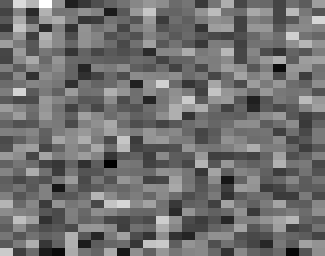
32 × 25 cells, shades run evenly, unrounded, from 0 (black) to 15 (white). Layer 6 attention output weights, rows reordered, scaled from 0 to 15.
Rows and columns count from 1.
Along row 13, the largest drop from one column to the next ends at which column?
16
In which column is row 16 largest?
9
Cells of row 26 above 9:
6
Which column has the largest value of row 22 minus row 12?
3
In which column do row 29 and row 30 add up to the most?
13
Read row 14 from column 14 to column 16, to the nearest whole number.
10 9 10
